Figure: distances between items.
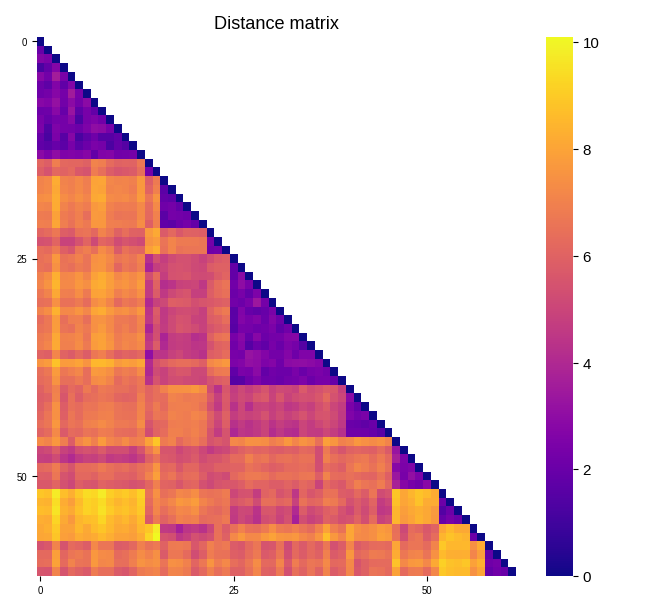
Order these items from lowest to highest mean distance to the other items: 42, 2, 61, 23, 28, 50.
28, 42, 23, 50, 61, 2
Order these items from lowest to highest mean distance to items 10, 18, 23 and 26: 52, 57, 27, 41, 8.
27, 41, 8, 57, 52
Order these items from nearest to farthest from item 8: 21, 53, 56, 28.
21, 28, 56, 53
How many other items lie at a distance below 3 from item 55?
3
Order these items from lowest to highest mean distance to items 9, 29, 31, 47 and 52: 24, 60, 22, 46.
22, 24, 46, 60
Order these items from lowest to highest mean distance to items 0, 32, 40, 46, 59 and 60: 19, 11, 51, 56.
11, 51, 19, 56
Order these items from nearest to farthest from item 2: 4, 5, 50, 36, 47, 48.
5, 4, 48, 47, 50, 36
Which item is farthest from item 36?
57
